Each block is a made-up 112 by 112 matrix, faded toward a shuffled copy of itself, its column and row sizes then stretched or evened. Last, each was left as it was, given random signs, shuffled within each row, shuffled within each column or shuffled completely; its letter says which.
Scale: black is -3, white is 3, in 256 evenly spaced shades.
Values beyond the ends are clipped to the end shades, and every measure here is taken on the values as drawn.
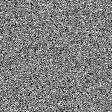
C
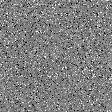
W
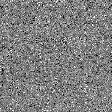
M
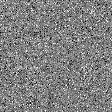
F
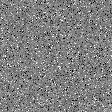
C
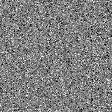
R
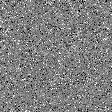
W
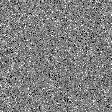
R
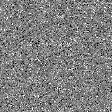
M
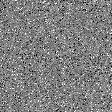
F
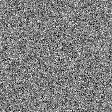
R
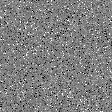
R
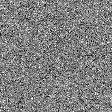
R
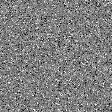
F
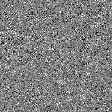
M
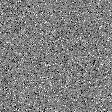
W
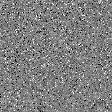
M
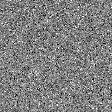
F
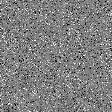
R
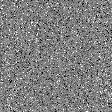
R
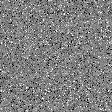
W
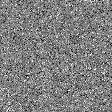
W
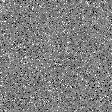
W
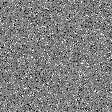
C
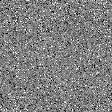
F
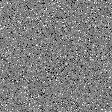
W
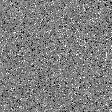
R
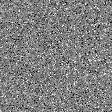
R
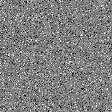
M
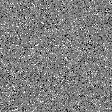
M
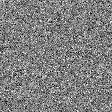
W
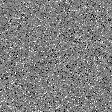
C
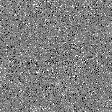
M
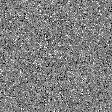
R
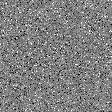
C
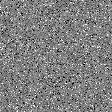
W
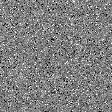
M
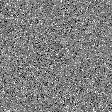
C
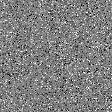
F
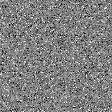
M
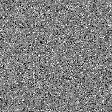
M
